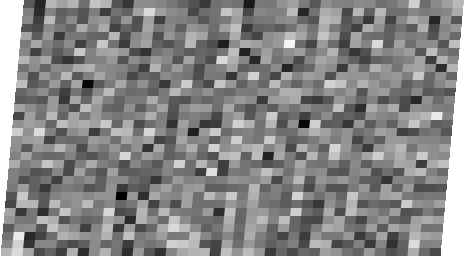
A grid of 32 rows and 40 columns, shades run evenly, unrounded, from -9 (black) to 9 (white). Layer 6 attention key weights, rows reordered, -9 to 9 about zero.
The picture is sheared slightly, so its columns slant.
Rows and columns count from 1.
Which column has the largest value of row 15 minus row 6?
39
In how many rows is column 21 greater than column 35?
18
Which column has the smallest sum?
4
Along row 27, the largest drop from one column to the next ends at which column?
11
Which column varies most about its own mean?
2
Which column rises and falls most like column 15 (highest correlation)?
27
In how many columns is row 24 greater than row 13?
21
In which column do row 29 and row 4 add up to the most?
16
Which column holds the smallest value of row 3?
38
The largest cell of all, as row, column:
6, 25
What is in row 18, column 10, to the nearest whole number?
-1
